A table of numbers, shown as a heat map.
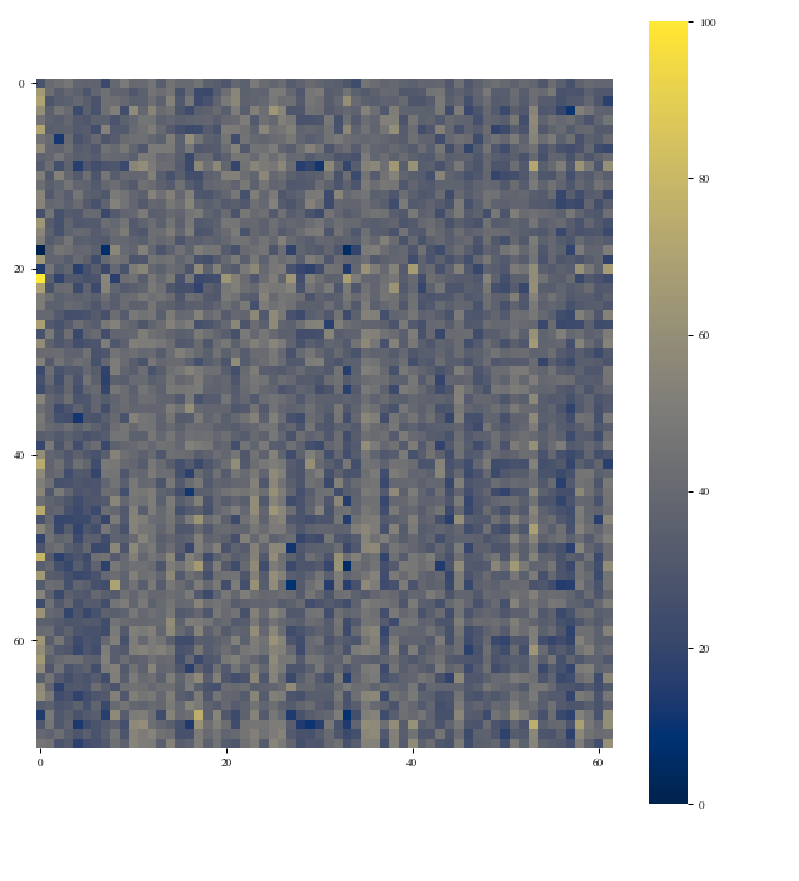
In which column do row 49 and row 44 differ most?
0
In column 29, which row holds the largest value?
41
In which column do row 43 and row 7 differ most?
61
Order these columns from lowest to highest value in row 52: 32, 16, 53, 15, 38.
38, 53, 15, 16, 32
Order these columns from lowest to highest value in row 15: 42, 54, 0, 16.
54, 42, 16, 0
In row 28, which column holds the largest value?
53
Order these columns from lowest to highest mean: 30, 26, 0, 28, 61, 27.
28, 27, 30, 61, 26, 0
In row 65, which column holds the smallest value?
2
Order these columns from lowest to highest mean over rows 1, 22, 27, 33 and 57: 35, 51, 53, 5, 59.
5, 59, 51, 35, 53
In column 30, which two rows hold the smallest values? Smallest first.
9, 69
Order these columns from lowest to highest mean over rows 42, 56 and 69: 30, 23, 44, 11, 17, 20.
30, 44, 20, 23, 11, 17
